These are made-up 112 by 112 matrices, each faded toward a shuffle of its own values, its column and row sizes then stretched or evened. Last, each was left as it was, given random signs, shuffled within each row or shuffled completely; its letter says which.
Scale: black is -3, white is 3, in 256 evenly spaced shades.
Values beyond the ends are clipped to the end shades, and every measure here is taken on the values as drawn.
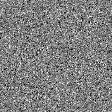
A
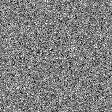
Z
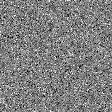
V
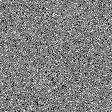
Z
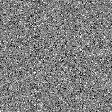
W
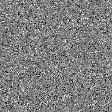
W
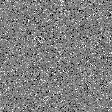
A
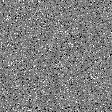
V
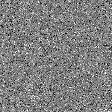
A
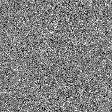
A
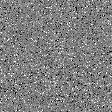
A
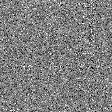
A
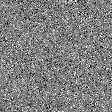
V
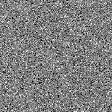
W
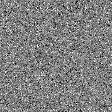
A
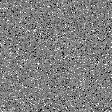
W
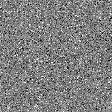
W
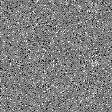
W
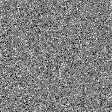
A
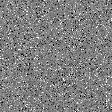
W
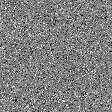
V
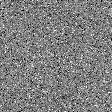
Z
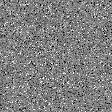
A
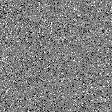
W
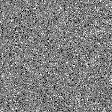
W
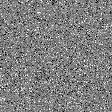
V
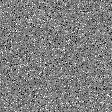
Z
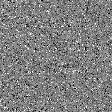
W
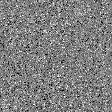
A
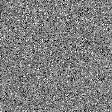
A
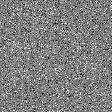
W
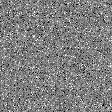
V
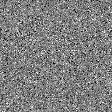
A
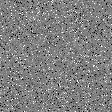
Z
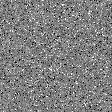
Z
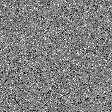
V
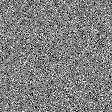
Z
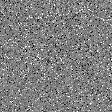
W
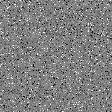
W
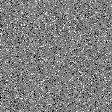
W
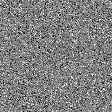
A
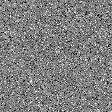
A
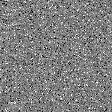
A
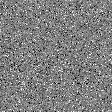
V
